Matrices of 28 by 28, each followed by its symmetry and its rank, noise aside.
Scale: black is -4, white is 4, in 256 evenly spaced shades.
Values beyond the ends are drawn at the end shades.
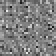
antisymmetric, rank six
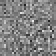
no symmetry, rank eight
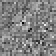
symmetric, rank seven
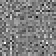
antisymmetric, rank six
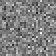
no symmetry, rank seven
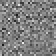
no symmetry, rank eight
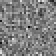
antisymmetric, rank eight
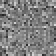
antisymmetric, rank eight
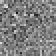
symmetric, rank eight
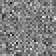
antisymmetric, rank eight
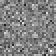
symmetric, rank six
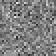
no symmetry, rank eight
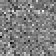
antisymmetric, rank eight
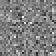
no symmetry, rank six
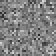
no symmetry, rank eight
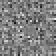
antisymmetric, rank eight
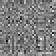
no symmetry, rank seven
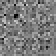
symmetric, rank six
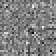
symmetric, rank seven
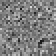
symmetric, rank seven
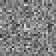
no symmetry, rank six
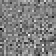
no symmetry, rank seven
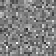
no symmetry, rank six
